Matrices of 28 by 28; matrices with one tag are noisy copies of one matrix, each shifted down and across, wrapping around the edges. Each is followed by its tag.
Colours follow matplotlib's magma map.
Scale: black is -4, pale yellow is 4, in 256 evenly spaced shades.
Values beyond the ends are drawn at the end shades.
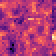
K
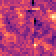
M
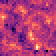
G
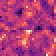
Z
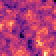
G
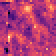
M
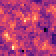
G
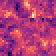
G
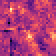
M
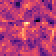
Z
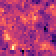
G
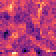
Z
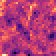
Z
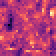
K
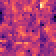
K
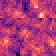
G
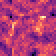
Z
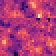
G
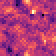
G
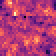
G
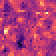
K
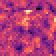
Z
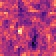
K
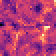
Z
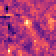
M
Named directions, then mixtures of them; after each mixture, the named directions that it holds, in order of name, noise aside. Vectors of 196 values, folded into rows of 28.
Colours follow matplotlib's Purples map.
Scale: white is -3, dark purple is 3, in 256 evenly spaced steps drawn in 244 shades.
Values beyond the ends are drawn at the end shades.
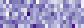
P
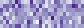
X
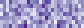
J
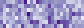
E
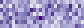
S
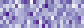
X.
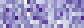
E.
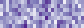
J.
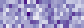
E.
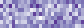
S.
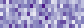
J, P.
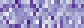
X.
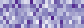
X.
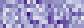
E.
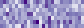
E, X.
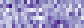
E, S.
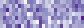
E, X.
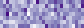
P.
